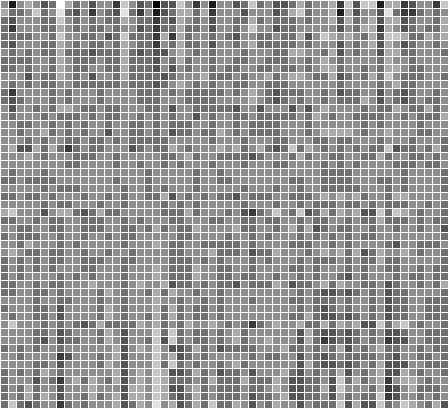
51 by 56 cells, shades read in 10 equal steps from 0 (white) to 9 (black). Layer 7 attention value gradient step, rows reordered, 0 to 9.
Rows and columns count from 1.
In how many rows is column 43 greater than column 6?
14
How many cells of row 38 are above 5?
1
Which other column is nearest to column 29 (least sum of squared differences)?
53
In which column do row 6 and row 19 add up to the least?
49
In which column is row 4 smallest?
32
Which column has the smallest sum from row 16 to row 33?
48
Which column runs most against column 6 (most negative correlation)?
24
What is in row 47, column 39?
4
